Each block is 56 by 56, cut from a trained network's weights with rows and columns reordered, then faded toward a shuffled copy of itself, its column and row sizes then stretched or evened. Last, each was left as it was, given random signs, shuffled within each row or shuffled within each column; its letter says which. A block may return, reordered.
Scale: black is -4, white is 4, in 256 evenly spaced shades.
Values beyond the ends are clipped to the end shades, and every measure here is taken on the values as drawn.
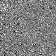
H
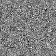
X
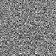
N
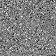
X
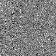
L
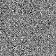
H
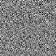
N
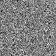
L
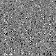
H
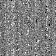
L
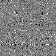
H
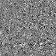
H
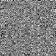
N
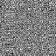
N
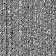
L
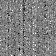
L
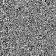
L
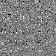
H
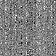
N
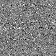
X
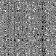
N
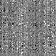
N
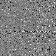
H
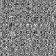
N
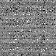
N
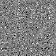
H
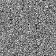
L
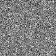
H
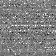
X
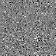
H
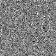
L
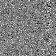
L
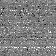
X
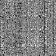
N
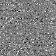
X
